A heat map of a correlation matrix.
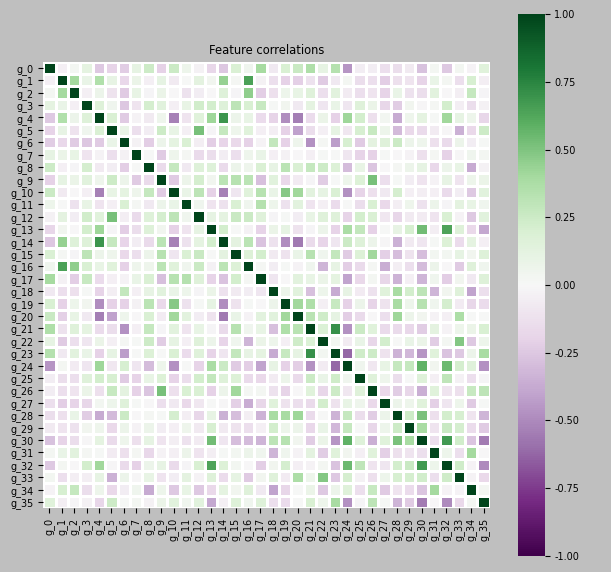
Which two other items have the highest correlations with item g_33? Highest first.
g_22, g_20
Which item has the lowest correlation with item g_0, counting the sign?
g_24
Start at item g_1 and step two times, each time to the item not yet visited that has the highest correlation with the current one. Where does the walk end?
g_2
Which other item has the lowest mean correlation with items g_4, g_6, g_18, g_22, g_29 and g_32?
g_23
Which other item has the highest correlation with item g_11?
g_17
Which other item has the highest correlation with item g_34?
g_31
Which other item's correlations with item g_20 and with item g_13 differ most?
g_4
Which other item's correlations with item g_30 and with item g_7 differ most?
g_32
